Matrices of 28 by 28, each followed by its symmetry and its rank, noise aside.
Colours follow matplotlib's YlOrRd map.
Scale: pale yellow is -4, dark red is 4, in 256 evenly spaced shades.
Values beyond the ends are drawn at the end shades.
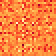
no symmetry, rank four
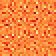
antisymmetric, rank four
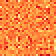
antisymmetric, rank four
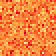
antisymmetric, rank six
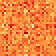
antisymmetric, rank four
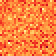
symmetric, rank five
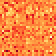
no symmetry, rank five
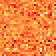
antisymmetric, rank four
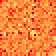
symmetric, rank six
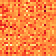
antisymmetric, rank four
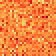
no symmetry, rank six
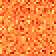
antisymmetric, rank six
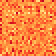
no symmetry, rank six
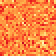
no symmetry, rank five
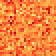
antisymmetric, rank six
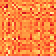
no symmetry, rank four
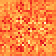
symmetric, rank four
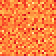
no symmetry, rank five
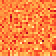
antisymmetric, rank six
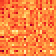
no symmetry, rank four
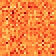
no symmetry, rank five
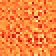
no symmetry, rank five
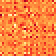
no symmetry, rank four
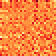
antisymmetric, rank four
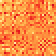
symmetric, rank five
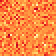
symmetric, rank six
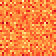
no symmetry, rank five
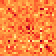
symmetric, rank four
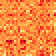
no symmetry, rank five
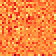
antisymmetric, rank four
